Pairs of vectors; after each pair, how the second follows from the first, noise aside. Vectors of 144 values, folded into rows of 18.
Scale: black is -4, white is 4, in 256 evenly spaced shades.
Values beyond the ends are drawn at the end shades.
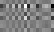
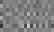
reversed, shrunk.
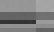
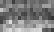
wrapped around, negated.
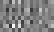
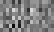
negated.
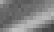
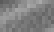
reversed, shrunk.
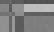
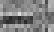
wrapped around, negated.
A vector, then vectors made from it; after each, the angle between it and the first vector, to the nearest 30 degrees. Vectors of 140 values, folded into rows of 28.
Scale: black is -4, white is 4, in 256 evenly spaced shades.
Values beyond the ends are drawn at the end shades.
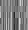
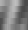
90 degrees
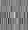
120 degrees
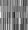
30 degrees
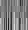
150 degrees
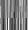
60 degrees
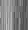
60 degrees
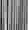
90 degrees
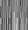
150 degrees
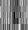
30 degrees
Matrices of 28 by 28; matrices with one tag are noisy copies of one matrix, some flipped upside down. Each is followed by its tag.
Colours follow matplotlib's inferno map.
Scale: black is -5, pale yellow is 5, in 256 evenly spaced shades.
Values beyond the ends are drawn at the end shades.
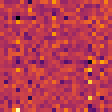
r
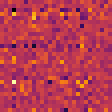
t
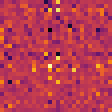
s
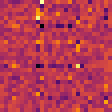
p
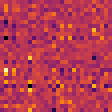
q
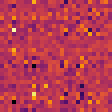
t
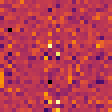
s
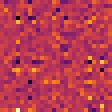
r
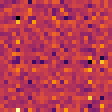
r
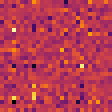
t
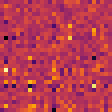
q
